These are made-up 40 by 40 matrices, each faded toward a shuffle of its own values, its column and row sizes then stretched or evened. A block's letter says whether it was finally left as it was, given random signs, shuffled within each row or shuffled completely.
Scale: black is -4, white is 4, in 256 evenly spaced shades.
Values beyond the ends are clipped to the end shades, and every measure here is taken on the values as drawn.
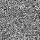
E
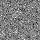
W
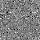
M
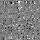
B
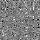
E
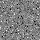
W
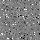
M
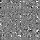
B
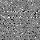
M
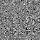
E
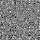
E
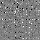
E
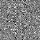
E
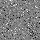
W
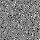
W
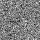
W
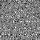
M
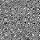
B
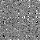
E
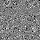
M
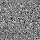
M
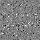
M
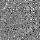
E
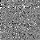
E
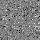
M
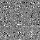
E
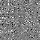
E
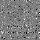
E
